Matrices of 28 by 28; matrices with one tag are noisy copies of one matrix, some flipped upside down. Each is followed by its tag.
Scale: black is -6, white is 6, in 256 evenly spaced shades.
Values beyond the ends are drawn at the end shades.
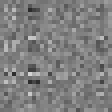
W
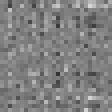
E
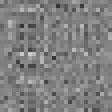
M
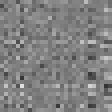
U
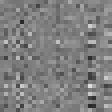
U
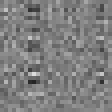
W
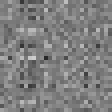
M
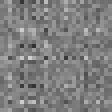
M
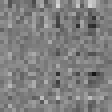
E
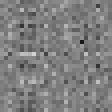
M
